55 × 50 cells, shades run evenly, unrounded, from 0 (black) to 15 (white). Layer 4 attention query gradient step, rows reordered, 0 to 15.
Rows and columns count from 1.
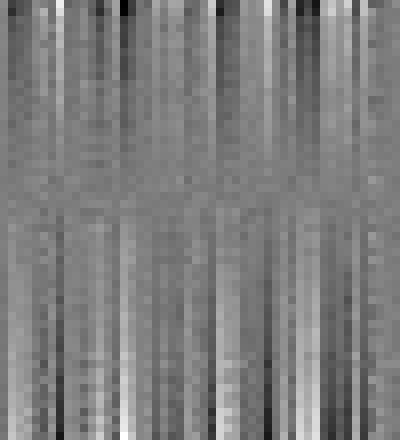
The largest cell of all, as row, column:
55, 16
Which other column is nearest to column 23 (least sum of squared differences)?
20
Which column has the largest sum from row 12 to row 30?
34
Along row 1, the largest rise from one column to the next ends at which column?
41
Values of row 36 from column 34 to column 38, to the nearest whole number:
5 7 8 7 9
